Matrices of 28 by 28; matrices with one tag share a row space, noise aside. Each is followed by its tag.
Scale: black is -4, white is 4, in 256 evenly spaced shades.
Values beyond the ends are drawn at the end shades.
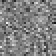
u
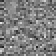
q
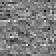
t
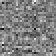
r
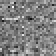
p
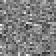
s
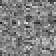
s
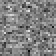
t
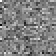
s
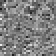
s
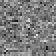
t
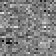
t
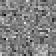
u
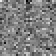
s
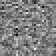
r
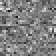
t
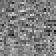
q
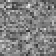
t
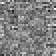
q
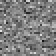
s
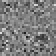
u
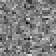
s
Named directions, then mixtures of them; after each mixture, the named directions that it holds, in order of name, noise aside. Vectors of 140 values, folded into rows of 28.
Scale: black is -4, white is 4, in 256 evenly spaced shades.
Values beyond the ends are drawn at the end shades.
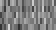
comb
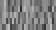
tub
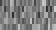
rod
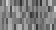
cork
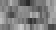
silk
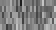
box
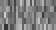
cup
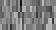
box, tub.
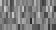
rod.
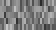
box, cork, cup.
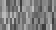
tub.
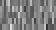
box, cork, tub.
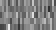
comb, tub.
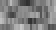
silk.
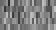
comb, rod, tub.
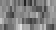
cup, silk.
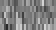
box, cup.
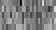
box, cork.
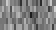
cork.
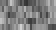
silk.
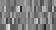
box, tub.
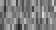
comb, cup.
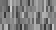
cork, cup, rod.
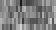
box, silk, tub.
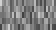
comb, cork, rod.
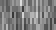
box, cork, rod.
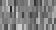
cork, cup.
